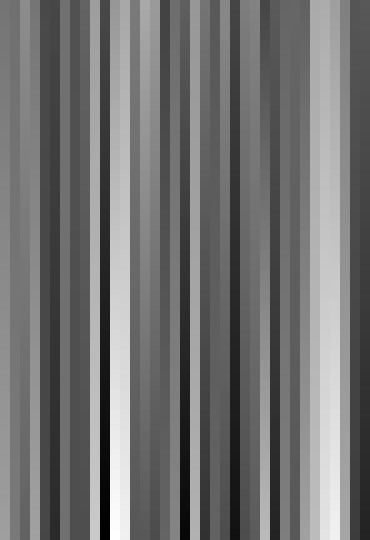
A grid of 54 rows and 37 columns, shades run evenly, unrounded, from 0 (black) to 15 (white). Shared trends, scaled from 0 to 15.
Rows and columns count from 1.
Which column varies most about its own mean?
27
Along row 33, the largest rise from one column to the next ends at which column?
12
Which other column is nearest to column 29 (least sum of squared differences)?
2
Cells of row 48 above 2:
34
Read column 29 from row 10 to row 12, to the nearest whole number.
6 6 6
